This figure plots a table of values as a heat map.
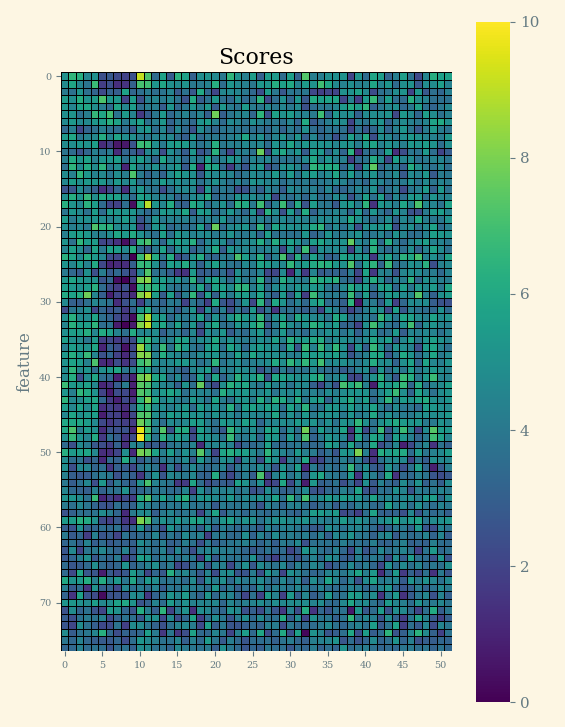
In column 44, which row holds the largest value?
42
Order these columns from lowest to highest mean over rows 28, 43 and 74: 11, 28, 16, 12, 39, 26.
16, 39, 28, 12, 26, 11
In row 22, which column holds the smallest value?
8
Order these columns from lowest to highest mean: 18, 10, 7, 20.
7, 18, 20, 10
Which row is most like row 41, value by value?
50
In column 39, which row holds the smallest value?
30
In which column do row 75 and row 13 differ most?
9
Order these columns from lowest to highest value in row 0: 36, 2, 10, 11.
36, 2, 11, 10
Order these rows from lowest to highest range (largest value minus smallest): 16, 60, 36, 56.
60, 16, 56, 36
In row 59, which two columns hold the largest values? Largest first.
10, 11
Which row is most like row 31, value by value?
64
